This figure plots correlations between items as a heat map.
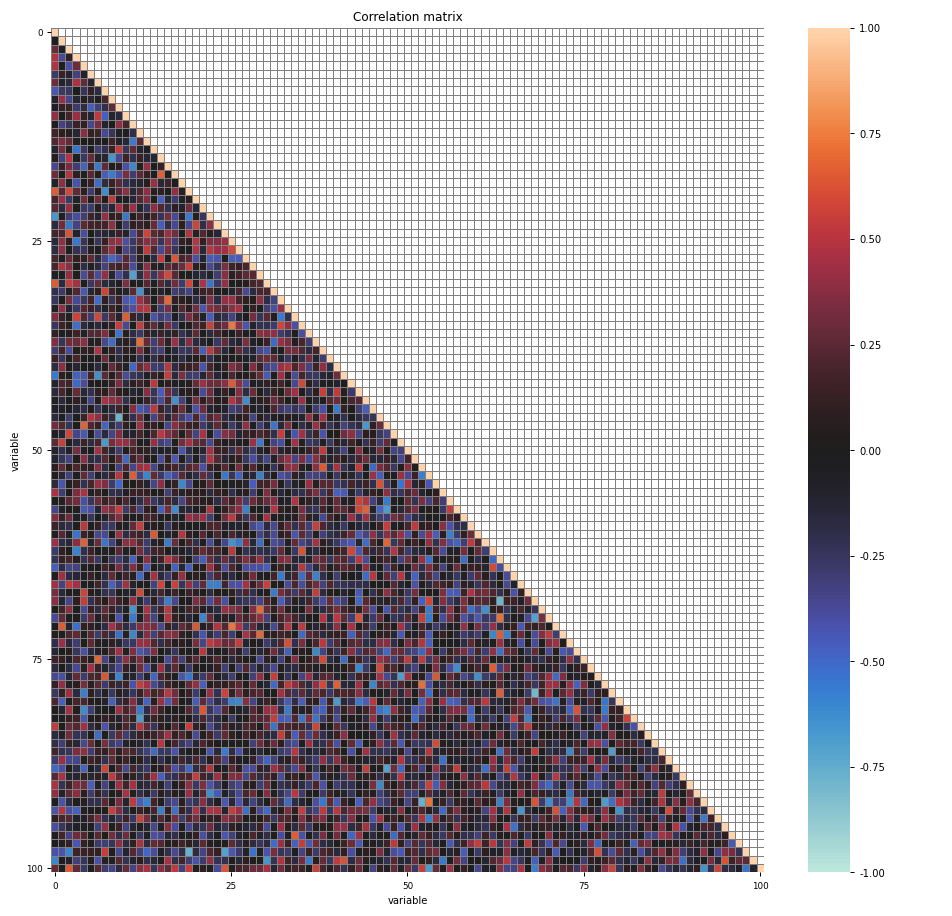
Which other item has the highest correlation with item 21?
81
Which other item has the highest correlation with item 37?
12
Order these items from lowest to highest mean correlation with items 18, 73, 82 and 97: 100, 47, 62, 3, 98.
3, 98, 100, 62, 47
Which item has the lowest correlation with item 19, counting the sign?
98
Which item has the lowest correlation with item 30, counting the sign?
99
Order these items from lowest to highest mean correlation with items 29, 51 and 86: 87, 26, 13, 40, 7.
87, 26, 13, 40, 7
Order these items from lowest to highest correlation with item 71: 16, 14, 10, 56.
10, 56, 16, 14
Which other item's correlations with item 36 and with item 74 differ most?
9
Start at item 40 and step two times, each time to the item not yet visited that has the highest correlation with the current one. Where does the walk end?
52
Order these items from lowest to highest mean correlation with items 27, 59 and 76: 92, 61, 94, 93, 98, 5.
93, 92, 98, 94, 5, 61
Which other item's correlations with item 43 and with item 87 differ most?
76
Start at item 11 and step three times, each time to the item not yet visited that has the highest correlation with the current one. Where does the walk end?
68
